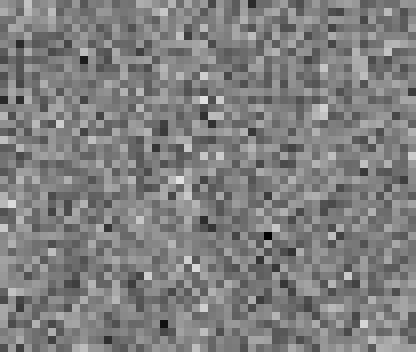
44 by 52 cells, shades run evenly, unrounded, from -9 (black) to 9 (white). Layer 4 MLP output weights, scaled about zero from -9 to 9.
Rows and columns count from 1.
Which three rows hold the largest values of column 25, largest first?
34, 44, 26
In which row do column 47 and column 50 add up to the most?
43
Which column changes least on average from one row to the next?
16
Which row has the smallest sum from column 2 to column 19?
6
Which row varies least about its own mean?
3
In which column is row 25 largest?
24
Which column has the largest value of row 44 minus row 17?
11
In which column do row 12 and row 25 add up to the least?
52
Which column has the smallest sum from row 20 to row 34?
9
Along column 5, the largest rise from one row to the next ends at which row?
41
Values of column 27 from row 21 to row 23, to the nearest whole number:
1 3 -1
